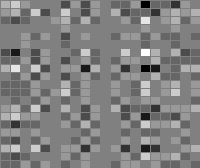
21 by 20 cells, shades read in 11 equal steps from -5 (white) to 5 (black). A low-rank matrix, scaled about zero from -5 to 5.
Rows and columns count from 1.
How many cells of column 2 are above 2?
2
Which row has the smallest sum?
12
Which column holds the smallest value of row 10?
16
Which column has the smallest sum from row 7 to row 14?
15
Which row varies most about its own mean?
9
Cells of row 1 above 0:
8
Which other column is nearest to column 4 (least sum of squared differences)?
20
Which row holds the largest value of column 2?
7
